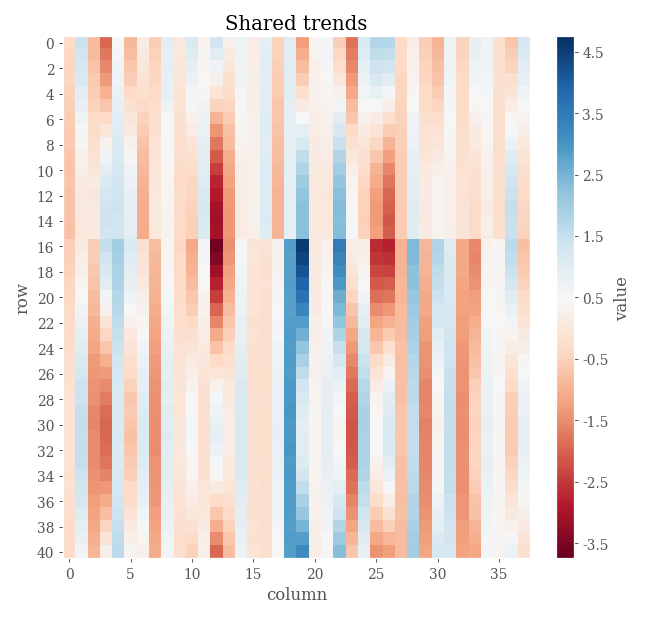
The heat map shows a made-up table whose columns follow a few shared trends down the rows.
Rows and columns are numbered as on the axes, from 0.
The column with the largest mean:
18
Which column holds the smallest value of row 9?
12
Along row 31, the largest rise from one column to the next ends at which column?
24
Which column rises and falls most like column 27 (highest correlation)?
33
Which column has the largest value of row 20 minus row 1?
19
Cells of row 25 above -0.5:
30
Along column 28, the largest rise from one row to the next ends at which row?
16
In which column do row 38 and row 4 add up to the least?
23
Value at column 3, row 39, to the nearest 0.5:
0
